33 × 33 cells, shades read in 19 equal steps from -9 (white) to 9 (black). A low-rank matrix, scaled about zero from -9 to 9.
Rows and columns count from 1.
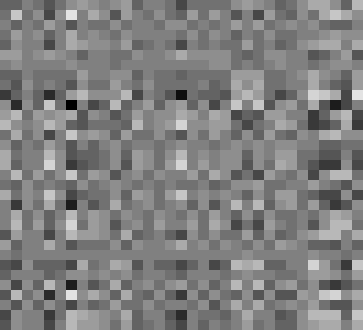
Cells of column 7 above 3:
7
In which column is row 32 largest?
17
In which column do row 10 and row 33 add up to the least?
33
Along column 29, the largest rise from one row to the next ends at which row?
12
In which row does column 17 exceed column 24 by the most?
10
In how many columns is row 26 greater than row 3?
7
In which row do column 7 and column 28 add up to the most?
11
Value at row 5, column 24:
1
